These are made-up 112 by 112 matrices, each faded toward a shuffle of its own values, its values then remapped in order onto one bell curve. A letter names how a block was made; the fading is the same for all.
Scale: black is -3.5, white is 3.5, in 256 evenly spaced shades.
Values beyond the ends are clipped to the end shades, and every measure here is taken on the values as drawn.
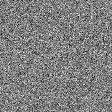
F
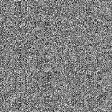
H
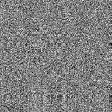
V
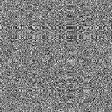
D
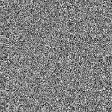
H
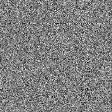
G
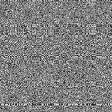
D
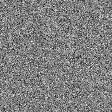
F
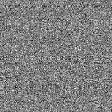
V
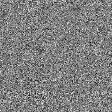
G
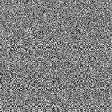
D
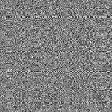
D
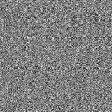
V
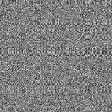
D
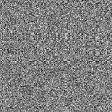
V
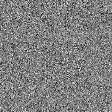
G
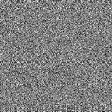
V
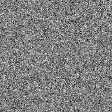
G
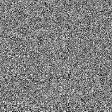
G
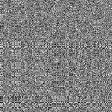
D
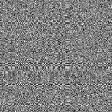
D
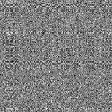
D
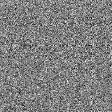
G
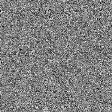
G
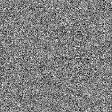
G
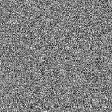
V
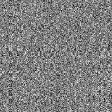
H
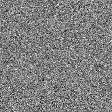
F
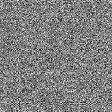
V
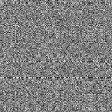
D
